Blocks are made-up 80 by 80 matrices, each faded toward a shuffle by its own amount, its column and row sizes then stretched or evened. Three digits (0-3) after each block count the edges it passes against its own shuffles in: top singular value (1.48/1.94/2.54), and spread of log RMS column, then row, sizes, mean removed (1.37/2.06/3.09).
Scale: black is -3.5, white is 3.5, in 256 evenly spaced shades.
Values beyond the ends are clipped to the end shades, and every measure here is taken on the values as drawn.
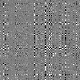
3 3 2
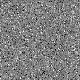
1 0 0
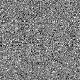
1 0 1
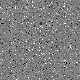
0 1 1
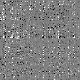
2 2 2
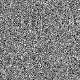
1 1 0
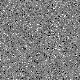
0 1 1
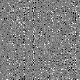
2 2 1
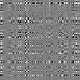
3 3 3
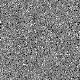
0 1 1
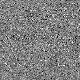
0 0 2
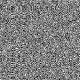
2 1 0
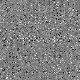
1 1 1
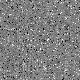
1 0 0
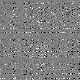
0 2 3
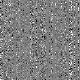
0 3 0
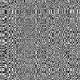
3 3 1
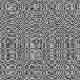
3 1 2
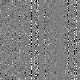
2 3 1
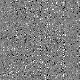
1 2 1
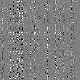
2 3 1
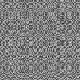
3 0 2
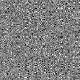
2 1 1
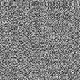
2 0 0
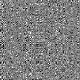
2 2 0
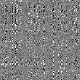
2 3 1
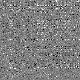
2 1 2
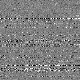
2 0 3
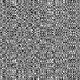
3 2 1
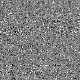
0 0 2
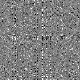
2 2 1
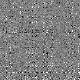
1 2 2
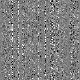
1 3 0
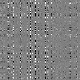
3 3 2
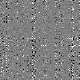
1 3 2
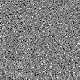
2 0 1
